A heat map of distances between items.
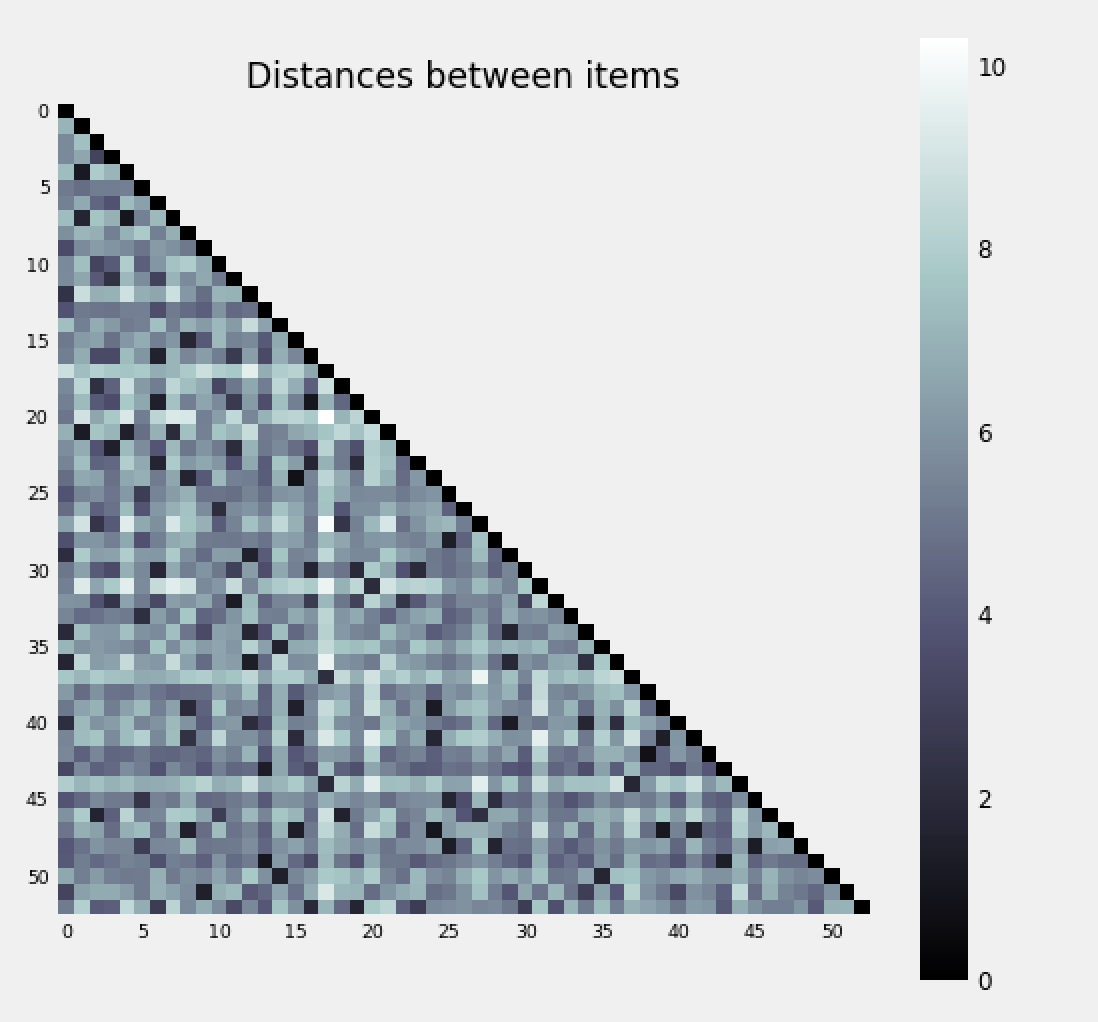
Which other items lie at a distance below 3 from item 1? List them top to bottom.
4, 7, 21
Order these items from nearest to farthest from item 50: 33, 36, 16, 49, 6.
33, 49, 16, 6, 36
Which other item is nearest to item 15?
24
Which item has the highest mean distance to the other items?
17
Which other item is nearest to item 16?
19
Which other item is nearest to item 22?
3
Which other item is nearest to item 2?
46
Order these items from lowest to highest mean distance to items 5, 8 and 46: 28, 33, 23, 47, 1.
33, 47, 28, 23, 1
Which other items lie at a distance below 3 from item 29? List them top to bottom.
0, 12, 34, 36, 40
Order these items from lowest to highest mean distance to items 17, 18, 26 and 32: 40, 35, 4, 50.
40, 50, 35, 4
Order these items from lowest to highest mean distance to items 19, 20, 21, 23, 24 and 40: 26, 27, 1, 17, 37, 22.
22, 26, 1, 27, 37, 17
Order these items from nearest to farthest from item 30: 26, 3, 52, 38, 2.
52, 3, 2, 38, 26
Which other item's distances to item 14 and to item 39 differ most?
41
